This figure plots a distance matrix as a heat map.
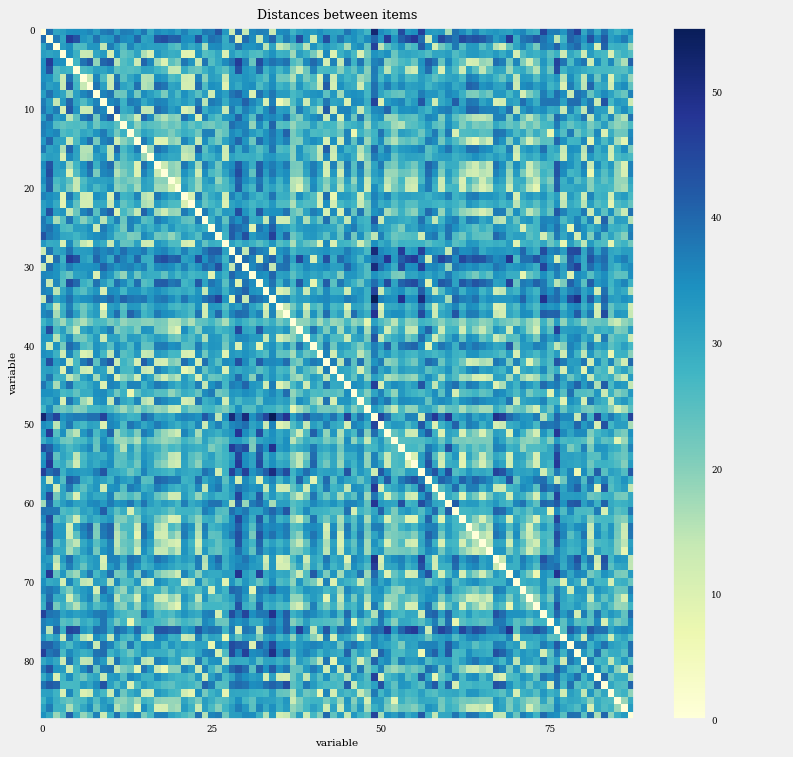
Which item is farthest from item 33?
49
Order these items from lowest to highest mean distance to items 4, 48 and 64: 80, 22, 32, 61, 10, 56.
61, 22, 56, 80, 10, 32
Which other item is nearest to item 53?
12
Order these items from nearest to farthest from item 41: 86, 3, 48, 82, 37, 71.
3, 37, 48, 82, 86, 71
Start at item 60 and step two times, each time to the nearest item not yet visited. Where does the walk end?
34
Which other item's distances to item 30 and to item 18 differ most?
81
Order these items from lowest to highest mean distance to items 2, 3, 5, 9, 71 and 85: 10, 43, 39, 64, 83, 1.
39, 43, 64, 10, 83, 1
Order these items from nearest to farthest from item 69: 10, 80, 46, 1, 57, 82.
82, 46, 80, 10, 57, 1
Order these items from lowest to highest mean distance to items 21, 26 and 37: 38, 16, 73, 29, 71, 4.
16, 73, 38, 71, 4, 29
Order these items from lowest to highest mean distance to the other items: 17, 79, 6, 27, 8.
27, 6, 17, 8, 79
